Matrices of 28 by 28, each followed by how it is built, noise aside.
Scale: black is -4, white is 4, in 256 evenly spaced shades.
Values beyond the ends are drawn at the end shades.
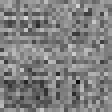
blocks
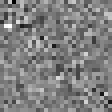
block diagonal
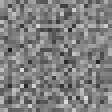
blocks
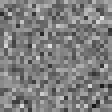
noise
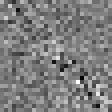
banded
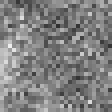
smooth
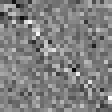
banded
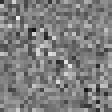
block diagonal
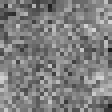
smooth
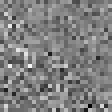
lower triangular
